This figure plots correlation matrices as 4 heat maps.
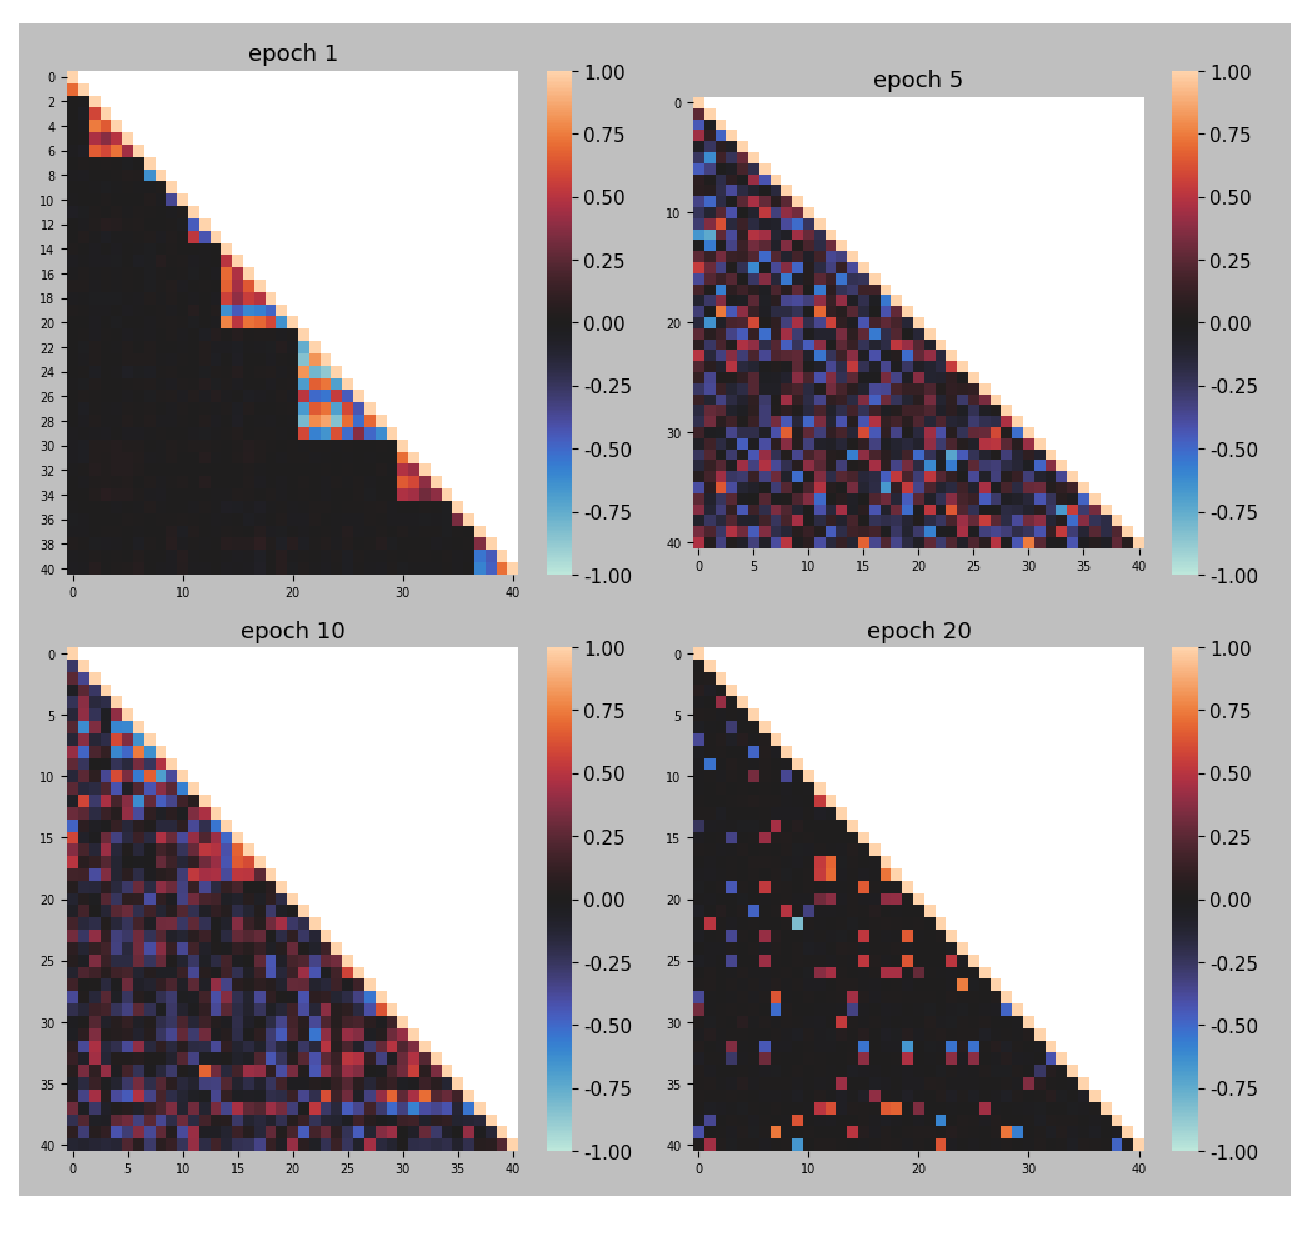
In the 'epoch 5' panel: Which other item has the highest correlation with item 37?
23
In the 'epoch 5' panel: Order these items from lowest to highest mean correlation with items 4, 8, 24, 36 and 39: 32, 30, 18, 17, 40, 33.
18, 32, 30, 17, 40, 33
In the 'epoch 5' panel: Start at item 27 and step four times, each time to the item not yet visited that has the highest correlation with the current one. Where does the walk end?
0
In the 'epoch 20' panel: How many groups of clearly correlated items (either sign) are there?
10
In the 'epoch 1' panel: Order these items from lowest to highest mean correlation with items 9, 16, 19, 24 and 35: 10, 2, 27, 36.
27, 10, 2, 36
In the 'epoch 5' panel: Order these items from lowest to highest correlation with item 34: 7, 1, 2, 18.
1, 7, 2, 18
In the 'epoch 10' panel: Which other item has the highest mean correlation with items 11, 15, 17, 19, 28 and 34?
16
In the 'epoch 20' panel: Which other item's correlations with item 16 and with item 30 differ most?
13
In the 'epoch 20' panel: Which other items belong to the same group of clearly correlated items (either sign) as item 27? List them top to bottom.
24
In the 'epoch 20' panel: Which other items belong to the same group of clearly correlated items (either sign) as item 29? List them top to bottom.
0, 7, 14, 28, 39
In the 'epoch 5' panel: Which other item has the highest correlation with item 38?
26
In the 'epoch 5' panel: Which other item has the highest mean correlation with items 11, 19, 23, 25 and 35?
2
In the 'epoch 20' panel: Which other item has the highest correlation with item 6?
19
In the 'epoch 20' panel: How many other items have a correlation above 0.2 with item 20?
6
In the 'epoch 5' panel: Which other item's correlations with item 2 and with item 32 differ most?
14
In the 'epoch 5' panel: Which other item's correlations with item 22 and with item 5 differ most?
9
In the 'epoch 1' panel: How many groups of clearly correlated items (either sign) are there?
10
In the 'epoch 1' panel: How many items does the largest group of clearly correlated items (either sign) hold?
9
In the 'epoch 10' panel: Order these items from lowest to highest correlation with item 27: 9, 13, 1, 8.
1, 8, 9, 13
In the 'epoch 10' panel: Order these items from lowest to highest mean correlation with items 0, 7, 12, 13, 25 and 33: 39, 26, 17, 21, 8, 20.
39, 8, 20, 21, 26, 17
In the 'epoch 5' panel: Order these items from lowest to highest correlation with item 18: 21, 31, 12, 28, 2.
31, 28, 12, 21, 2
